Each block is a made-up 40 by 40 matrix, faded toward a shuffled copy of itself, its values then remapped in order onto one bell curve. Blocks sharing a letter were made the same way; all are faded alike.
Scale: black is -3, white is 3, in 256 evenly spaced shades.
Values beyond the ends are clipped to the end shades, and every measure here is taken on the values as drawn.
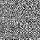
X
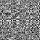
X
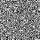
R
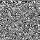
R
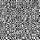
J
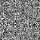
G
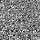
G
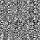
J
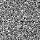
R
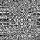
X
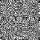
J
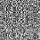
J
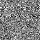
R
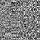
J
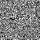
R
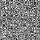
G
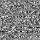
R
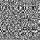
X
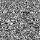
R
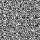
J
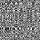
X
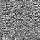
J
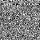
R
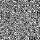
G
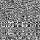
X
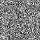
G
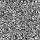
R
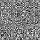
J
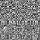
X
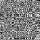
X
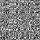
X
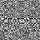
X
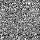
R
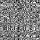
X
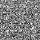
R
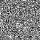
R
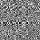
X
